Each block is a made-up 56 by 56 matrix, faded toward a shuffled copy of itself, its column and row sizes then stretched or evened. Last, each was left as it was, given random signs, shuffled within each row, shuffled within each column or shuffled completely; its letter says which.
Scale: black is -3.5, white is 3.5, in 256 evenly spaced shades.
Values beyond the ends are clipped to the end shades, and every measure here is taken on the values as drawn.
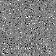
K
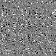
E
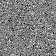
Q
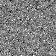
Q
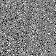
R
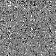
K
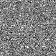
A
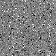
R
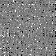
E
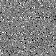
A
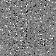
R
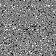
A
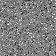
Q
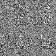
K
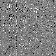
K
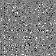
K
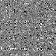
E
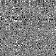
E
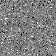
R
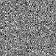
E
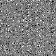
K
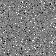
Q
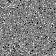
Q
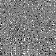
E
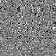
E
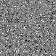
A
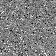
Q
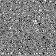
A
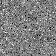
Q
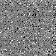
E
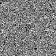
R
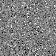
R
